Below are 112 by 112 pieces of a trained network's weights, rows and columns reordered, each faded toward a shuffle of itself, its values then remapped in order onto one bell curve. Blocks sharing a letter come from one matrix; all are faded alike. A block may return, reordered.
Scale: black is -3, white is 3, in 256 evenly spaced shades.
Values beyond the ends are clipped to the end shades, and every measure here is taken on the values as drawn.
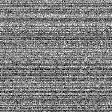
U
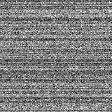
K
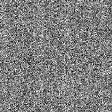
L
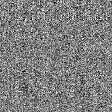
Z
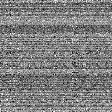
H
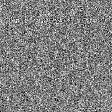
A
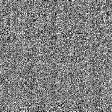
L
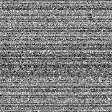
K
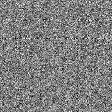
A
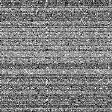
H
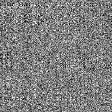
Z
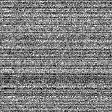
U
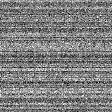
U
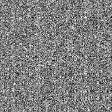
Z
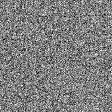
A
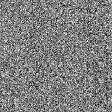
A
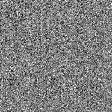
A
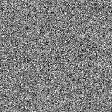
A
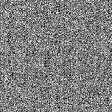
L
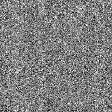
Z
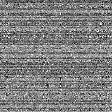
H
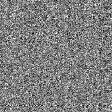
A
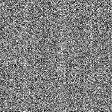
Z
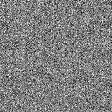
A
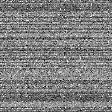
K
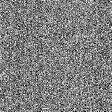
Z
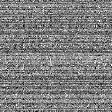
H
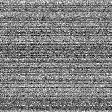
U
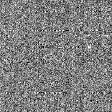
Z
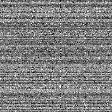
H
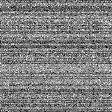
K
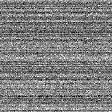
U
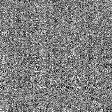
Z
